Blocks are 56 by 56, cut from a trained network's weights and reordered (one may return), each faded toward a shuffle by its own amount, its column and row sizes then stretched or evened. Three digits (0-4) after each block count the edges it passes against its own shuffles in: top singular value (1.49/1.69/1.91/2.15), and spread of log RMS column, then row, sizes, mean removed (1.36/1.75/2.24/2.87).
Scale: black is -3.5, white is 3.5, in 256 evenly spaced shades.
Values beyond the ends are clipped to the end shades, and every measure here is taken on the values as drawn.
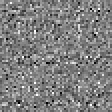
0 2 2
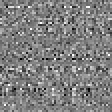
3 0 4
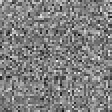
2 1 1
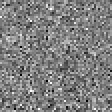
1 2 1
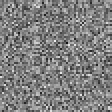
3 0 0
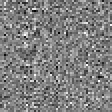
2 3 2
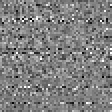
1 1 4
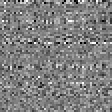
3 0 4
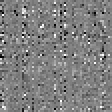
0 4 2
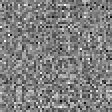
2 0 2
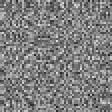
4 0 0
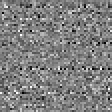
2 1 3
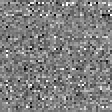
1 1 3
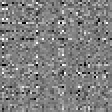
2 3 3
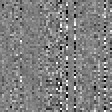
2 4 0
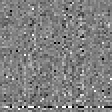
3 2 1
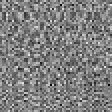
4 0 3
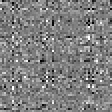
3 3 3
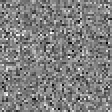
2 2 1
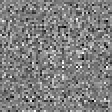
1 2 2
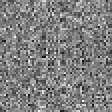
3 1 2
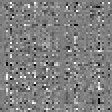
1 4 3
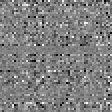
2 2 4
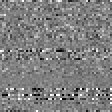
2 0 4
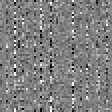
0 4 0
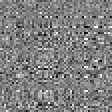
4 1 4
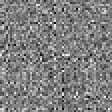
3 2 2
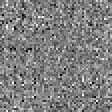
0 1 2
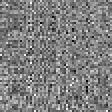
3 2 0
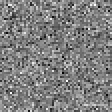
0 0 1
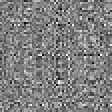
3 2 2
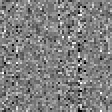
1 3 0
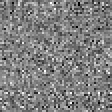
0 1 2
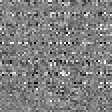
2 2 4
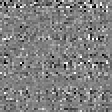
0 2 4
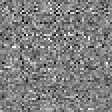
2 1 3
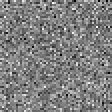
1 0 1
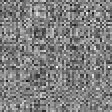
4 0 2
